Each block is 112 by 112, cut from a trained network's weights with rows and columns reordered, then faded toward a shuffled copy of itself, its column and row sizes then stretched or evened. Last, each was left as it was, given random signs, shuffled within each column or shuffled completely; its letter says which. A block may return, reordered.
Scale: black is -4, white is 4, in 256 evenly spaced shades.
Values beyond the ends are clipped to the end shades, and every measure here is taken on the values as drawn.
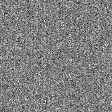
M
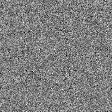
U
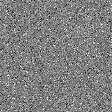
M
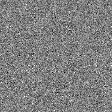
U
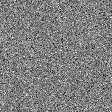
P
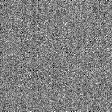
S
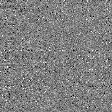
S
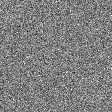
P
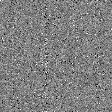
U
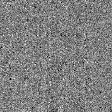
S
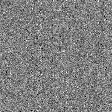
M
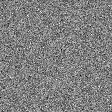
P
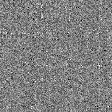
S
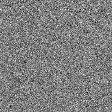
U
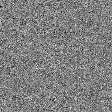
U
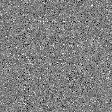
U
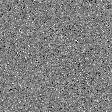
P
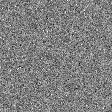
P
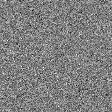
U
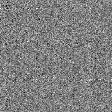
S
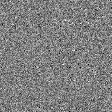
U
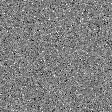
P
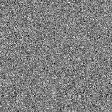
S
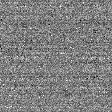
S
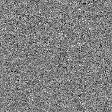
U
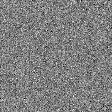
M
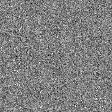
M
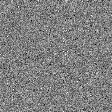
U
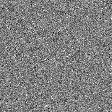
M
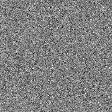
U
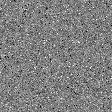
P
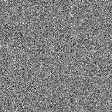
S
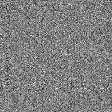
S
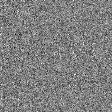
U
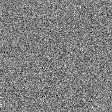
U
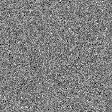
U
